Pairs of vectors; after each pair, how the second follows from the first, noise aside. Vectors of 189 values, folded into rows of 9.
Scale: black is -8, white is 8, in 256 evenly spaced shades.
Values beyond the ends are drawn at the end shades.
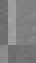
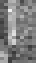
scaled up.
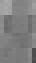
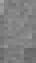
reversed, negated, shrunk.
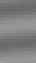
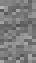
sign-scrambled.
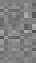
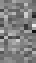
scaled up.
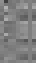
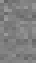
shrunk.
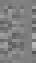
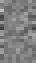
reversed, negated.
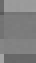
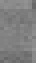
reversed, negated, shrunk.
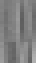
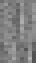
negated.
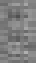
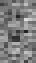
scaled up.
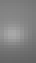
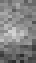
scaled up.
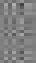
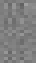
shrunk.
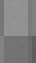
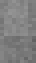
shrunk.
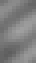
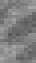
negated.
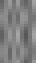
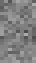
sign-scrambled.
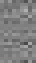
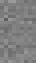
reversed, negated, shrunk.
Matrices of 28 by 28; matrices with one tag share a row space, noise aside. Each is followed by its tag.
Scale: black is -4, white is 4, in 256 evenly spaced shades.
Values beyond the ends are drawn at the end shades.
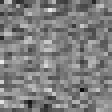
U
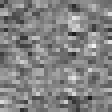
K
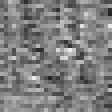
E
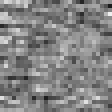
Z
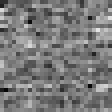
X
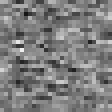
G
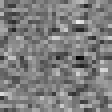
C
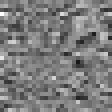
C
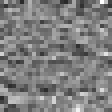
C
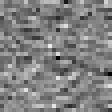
E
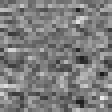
C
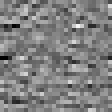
K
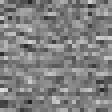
X
